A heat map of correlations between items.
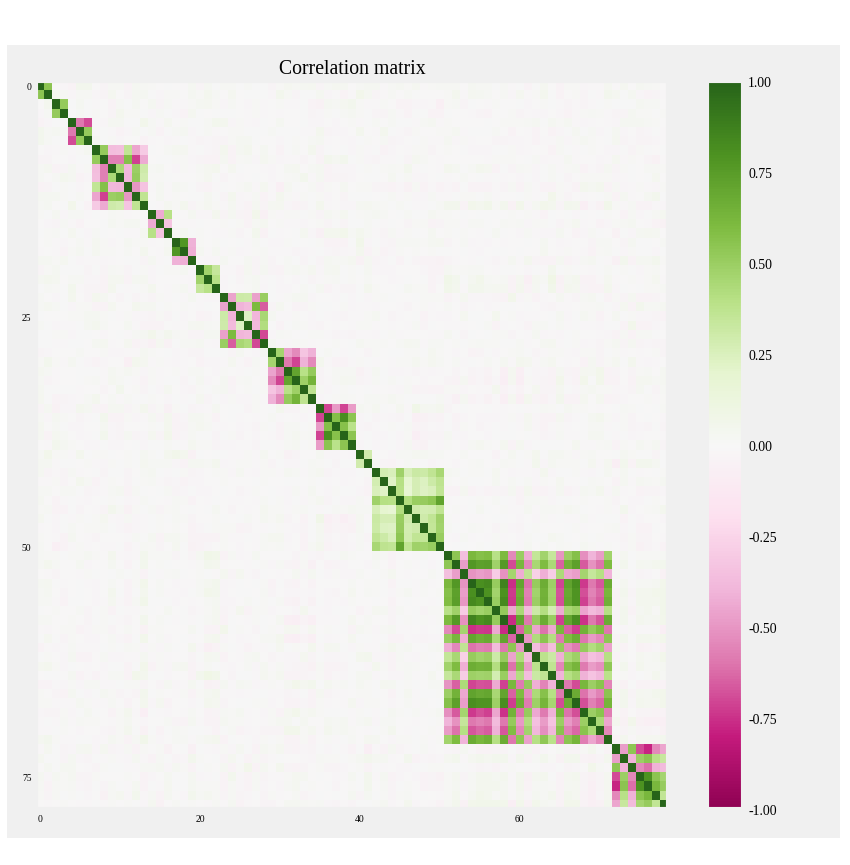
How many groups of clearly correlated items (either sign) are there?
14
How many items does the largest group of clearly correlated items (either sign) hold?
21
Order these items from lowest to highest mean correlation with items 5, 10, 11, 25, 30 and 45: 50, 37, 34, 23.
34, 37, 23, 50
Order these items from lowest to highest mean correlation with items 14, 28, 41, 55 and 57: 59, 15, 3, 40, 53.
59, 53, 15, 3, 40
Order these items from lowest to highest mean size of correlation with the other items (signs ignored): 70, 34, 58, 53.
34, 53, 70, 58
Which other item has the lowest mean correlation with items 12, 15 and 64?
8
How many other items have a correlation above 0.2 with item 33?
3
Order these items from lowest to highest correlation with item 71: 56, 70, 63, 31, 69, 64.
70, 69, 31, 64, 63, 56
